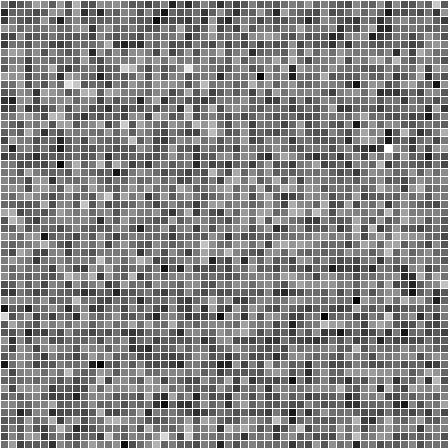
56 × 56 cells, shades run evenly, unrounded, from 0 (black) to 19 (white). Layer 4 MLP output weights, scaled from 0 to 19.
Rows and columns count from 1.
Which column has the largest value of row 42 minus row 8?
31
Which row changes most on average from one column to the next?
40
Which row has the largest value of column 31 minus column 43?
42
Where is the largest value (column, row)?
49, 19
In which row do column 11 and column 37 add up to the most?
26
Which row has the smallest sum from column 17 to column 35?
3
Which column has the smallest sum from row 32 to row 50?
21
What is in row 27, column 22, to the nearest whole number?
4
